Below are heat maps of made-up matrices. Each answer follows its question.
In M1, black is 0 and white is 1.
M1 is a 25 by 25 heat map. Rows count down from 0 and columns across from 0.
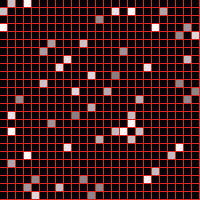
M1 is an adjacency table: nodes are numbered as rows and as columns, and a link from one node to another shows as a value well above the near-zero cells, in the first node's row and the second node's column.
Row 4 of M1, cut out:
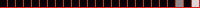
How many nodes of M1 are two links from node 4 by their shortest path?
3
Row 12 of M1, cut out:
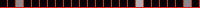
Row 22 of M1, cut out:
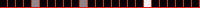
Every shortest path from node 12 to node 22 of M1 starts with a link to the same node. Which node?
node 23
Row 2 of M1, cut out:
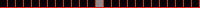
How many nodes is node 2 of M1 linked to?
1
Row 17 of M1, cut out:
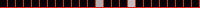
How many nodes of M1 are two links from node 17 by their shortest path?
5
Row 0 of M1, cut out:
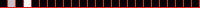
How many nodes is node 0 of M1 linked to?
2
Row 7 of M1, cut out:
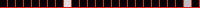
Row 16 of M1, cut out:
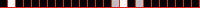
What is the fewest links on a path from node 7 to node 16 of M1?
4
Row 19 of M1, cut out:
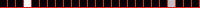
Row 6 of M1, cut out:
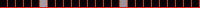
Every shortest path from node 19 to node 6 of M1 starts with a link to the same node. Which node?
node 3
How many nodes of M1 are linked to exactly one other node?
4
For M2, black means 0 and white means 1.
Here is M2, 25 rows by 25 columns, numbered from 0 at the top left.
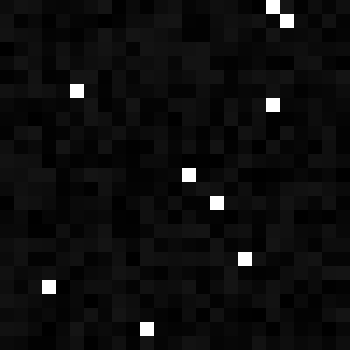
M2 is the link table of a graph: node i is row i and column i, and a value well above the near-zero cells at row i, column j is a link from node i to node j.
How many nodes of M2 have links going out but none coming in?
8
